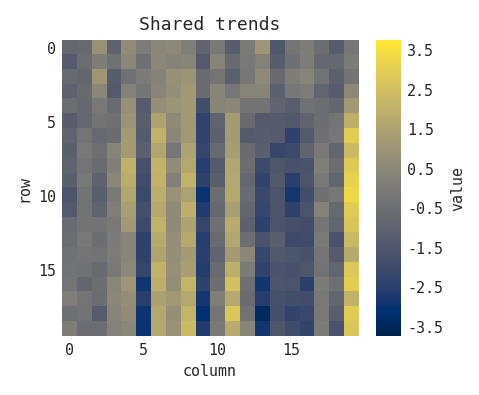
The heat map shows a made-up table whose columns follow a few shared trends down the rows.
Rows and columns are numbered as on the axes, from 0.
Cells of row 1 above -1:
17
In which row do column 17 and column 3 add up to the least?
3
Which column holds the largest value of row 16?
19
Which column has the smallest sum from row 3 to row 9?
9
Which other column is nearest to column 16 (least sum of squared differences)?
5
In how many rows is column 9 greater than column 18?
3
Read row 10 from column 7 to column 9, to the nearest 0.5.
1 1.5 -3
